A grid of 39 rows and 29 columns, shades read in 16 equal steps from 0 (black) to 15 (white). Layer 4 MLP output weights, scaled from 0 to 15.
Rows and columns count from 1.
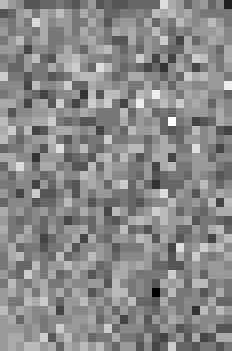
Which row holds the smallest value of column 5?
18
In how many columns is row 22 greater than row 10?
8
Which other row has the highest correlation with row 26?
31
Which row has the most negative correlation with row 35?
17
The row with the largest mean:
12
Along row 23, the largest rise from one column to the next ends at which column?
29
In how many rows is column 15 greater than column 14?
15
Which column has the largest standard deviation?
20
